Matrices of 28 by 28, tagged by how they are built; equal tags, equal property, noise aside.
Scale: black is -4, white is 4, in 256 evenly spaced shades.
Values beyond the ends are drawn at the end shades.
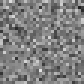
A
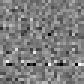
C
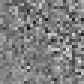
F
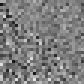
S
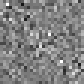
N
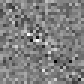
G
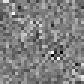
N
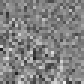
S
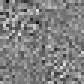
N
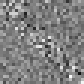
G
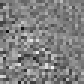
S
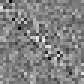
G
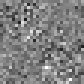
N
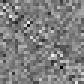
G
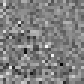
S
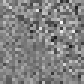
F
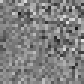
F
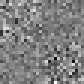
N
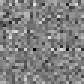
C
